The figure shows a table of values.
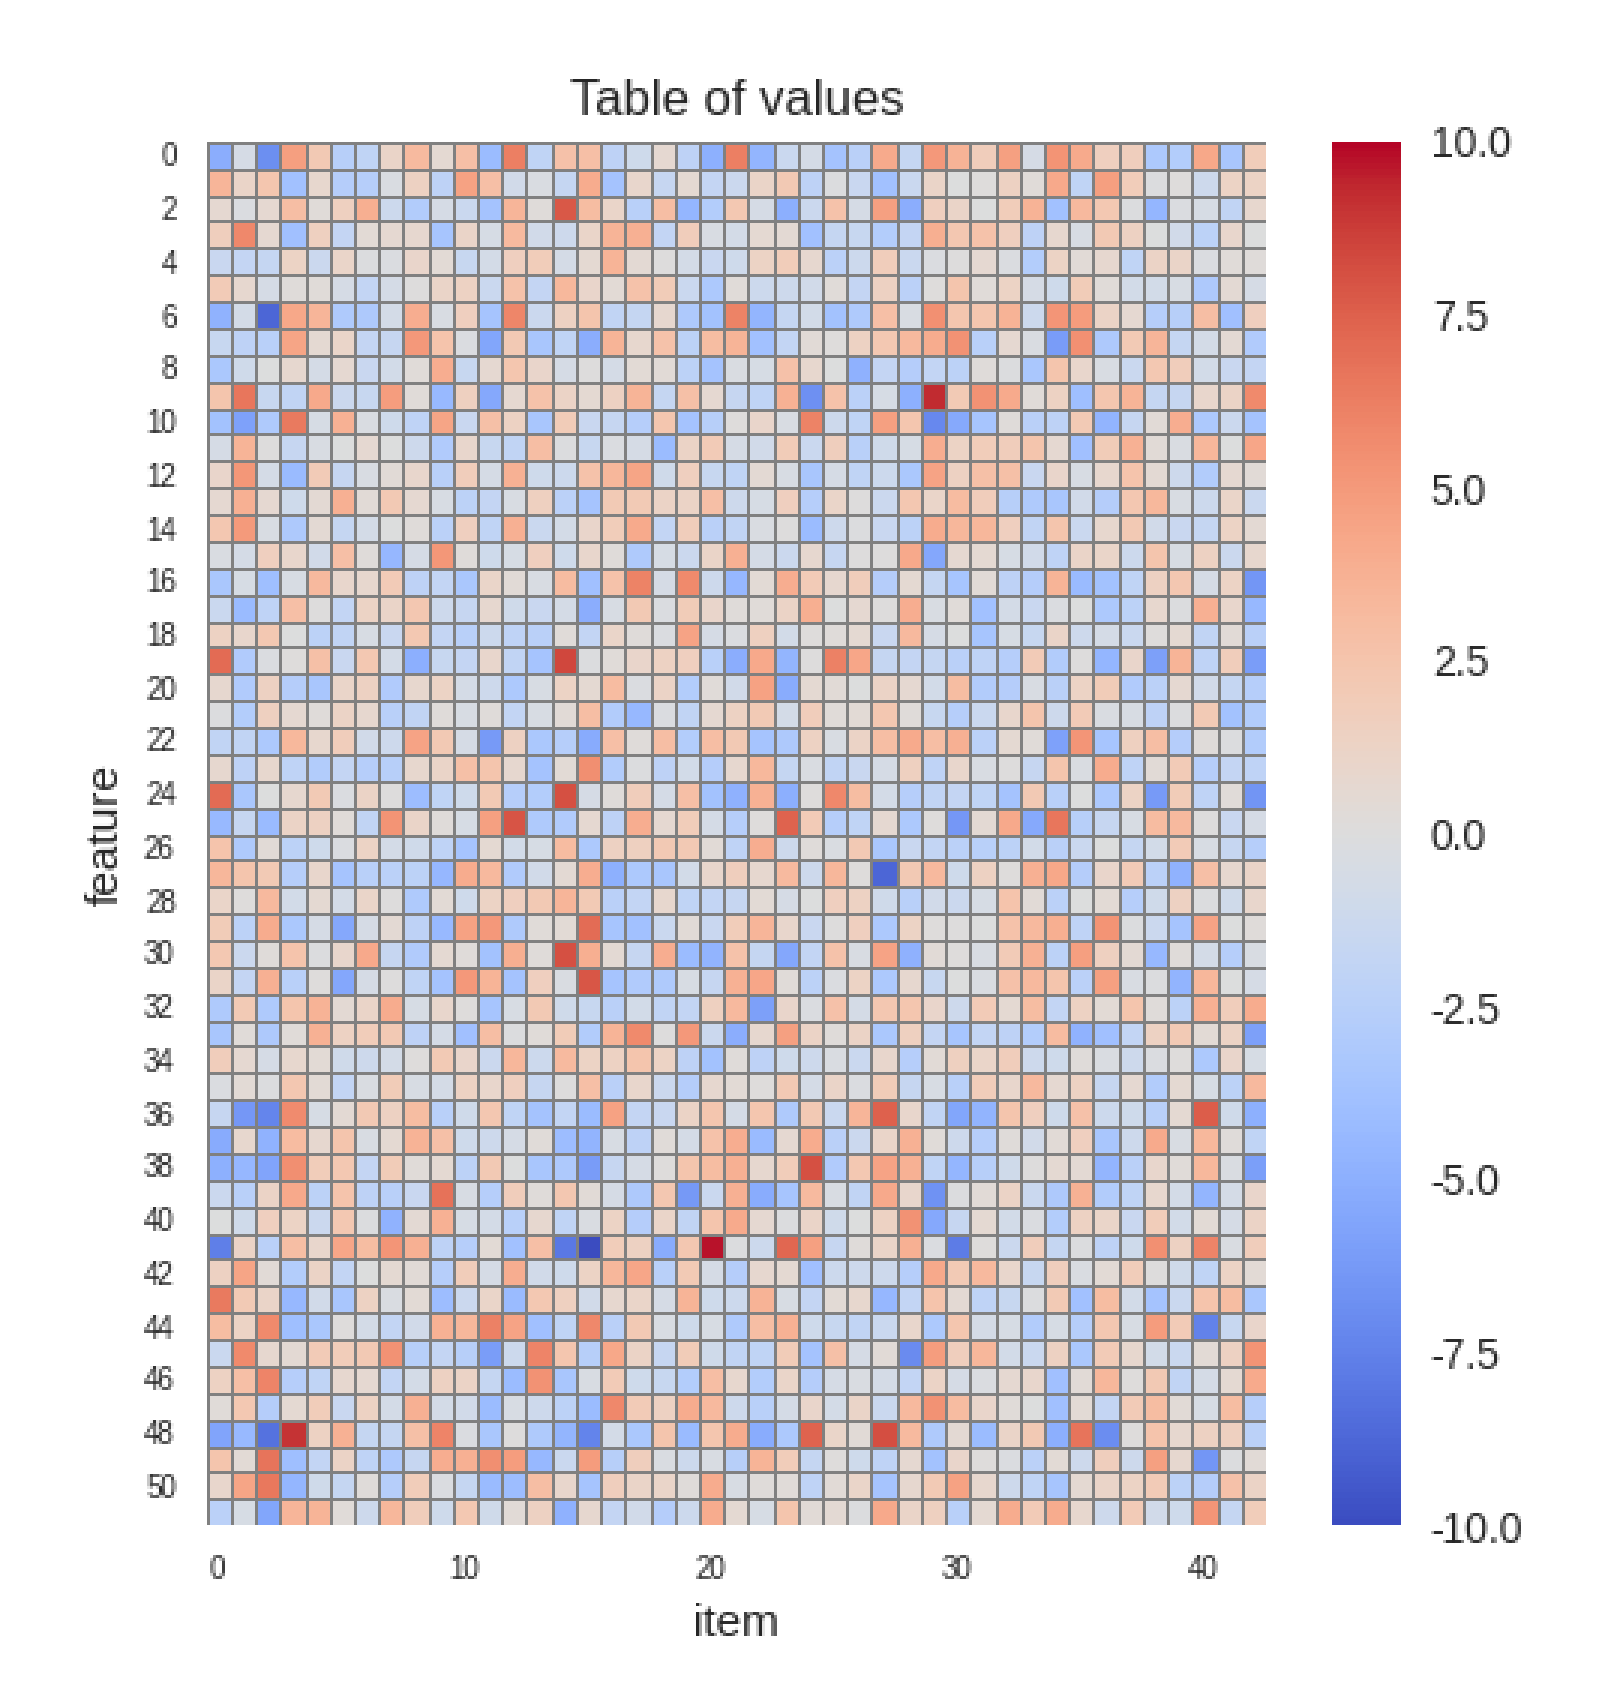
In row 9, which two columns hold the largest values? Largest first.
29, 1
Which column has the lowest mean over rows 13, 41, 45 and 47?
15
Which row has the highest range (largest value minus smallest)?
41
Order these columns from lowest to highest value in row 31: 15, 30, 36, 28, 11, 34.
30, 28, 34, 11, 36, 15
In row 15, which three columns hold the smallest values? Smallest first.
29, 7, 17
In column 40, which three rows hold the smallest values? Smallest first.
44, 49, 39
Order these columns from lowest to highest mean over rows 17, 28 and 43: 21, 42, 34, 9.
42, 9, 21, 34
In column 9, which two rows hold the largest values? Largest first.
39, 48
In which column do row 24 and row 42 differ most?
14
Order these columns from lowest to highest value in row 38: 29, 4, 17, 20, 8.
29, 17, 8, 4, 20
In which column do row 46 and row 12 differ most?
12
